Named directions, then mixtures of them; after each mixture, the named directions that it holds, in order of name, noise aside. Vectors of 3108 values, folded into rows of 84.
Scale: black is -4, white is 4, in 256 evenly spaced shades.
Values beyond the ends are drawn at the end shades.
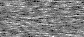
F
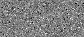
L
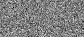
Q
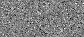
L.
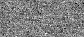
F, L, Q.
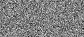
Q.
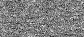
F, L, Q.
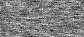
F, Q.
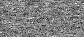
F, L.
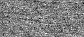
F, L.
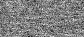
F, Q.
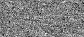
F, L, Q.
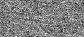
F, L, Q.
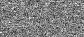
F, L, Q.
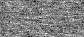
F, L, Q.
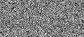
L, Q.
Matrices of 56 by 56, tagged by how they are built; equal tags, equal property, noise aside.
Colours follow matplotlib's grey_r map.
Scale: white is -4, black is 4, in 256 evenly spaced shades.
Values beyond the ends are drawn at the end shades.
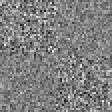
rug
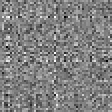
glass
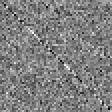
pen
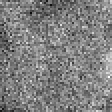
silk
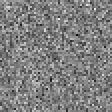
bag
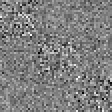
rug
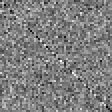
pen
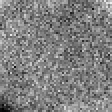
silk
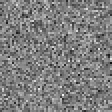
bag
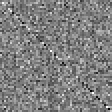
pen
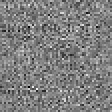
glass
